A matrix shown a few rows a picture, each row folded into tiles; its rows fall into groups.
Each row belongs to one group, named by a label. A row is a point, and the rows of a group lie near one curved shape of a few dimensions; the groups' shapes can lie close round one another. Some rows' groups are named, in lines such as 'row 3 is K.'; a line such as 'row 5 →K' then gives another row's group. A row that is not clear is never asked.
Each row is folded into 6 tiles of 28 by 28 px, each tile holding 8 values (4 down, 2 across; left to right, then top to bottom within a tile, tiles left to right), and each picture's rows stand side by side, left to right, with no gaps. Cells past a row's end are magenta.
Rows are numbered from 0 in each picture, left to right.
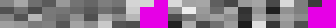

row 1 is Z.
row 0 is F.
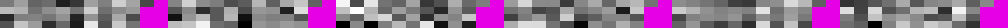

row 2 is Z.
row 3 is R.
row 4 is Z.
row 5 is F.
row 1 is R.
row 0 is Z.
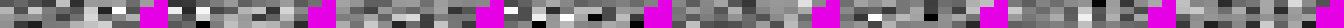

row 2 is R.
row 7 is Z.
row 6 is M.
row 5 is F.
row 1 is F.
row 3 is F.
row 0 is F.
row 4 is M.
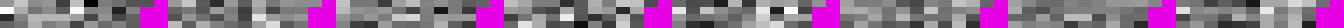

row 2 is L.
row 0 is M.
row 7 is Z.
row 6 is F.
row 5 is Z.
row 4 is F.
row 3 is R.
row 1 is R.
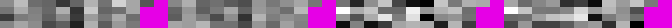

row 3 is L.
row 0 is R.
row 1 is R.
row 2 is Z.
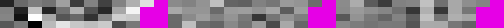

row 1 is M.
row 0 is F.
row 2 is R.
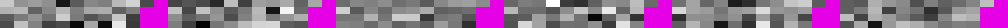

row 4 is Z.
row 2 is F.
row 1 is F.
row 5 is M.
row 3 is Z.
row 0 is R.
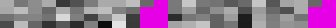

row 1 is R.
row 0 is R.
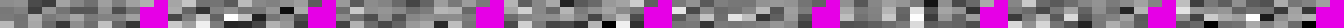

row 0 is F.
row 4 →F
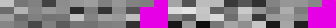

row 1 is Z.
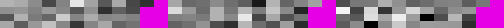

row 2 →F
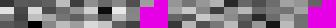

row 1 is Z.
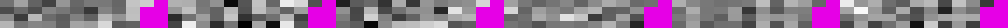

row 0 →F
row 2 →F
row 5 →Z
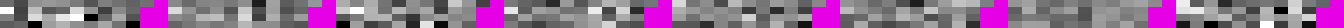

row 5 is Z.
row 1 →M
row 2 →Z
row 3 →F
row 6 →R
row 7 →Z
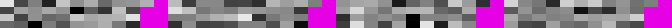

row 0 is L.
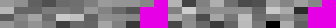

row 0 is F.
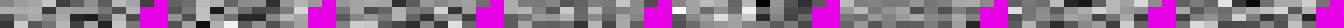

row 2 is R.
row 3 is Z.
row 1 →M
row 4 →M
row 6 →Z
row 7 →Z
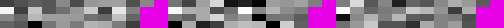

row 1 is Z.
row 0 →F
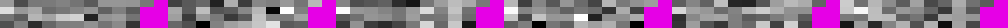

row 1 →F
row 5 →Z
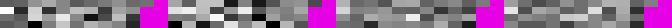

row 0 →F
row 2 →L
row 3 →F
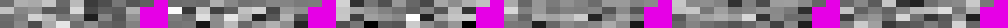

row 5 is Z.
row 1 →F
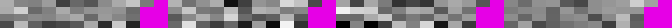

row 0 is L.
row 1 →R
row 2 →Z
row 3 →M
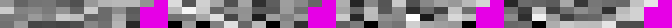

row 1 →Z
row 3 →F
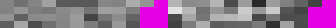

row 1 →M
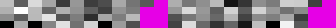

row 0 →Z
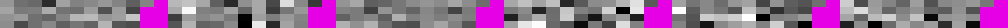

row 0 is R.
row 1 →Z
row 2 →R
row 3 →R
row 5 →Z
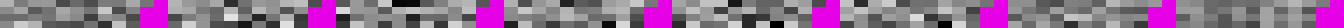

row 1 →R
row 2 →Z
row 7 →R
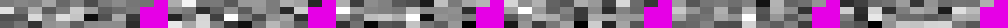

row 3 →Z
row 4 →M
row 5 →F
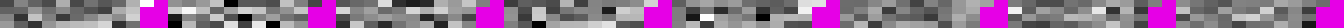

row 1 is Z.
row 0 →F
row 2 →Z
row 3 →F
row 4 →F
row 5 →M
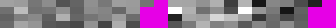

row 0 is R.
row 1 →M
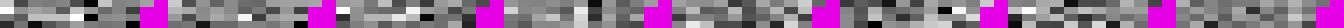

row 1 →L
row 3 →M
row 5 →F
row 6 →Z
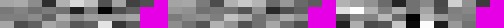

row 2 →Z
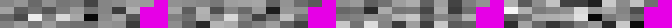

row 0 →F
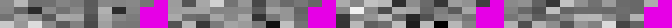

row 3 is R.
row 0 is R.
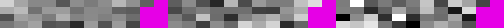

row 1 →F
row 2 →R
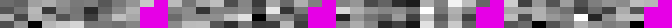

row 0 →M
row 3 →L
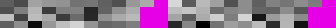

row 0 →M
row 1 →Z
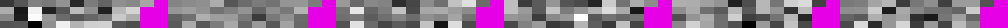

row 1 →M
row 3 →M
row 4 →R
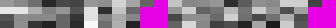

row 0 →Z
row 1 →R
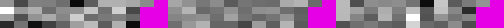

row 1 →R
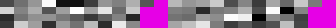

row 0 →Z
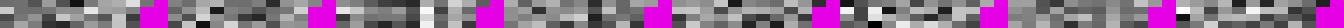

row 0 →Z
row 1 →M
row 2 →Z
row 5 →F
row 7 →M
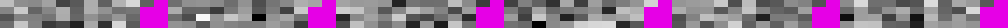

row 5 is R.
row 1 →F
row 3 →F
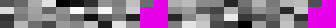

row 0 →Z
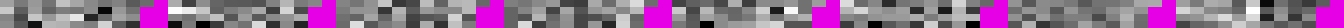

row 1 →Z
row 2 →M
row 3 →M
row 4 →F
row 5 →Z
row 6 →M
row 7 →M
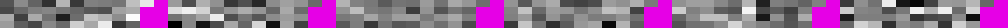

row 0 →F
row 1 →Z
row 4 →M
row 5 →Z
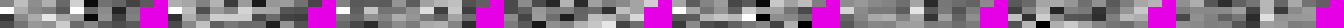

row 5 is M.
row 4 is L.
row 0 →M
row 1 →M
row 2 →F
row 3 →F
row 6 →M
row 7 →R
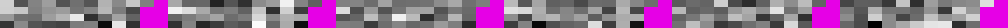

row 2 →F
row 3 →Z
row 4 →Z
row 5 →F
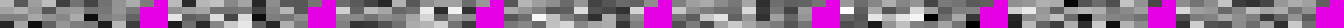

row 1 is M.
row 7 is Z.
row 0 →Z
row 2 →F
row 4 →M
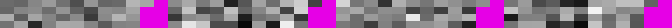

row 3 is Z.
